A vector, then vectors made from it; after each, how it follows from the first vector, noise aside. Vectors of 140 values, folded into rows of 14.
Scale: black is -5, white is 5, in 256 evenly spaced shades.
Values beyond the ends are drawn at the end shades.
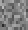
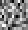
negated, scaled up.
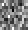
wrapped around, negated, scaled up.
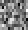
negated, scaled up.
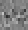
wrapped around, partly zeroed.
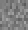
reversed, shrunk.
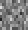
wrapped around, negated.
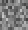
reversed.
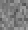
reversed, shrunk.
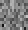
sign-scrambled.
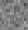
reversed, shrunk.
